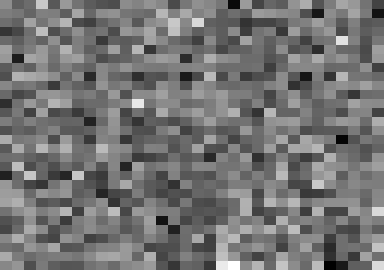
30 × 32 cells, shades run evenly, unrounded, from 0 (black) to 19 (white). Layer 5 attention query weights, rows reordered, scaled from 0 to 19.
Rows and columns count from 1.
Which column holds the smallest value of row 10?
25
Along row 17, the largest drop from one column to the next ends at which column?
28
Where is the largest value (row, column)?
30, 20
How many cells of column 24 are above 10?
12
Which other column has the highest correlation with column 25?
13
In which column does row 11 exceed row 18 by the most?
18
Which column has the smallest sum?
8
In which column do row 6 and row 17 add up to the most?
6
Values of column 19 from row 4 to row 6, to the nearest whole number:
7 7 5
